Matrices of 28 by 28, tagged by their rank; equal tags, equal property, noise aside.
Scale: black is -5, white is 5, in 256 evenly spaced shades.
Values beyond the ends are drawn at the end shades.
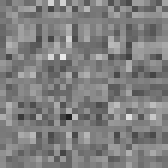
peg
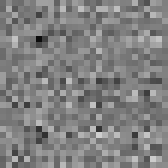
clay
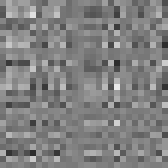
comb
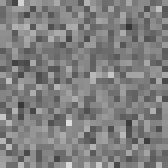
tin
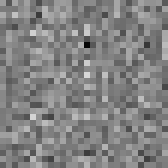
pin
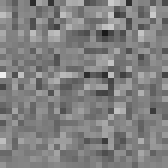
peg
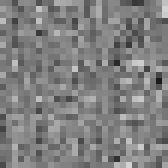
pin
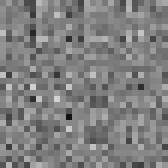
clay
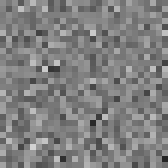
pin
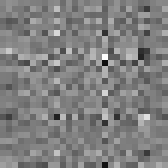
peg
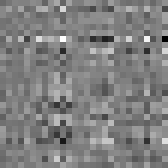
comb
